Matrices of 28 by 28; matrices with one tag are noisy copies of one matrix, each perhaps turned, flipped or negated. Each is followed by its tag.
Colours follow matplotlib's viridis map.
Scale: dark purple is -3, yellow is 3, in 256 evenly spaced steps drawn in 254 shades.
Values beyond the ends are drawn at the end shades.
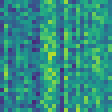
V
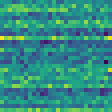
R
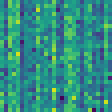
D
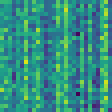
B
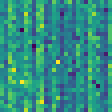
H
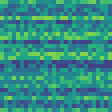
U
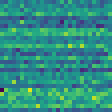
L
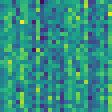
R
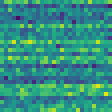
L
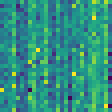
L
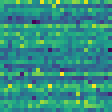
R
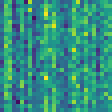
B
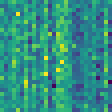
V
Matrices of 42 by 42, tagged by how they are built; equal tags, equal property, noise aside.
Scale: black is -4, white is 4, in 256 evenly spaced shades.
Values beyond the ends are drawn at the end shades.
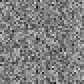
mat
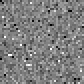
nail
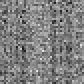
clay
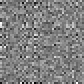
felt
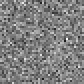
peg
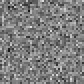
mat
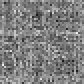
clay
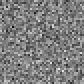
peg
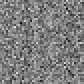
mat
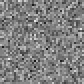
peg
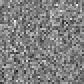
peg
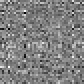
felt
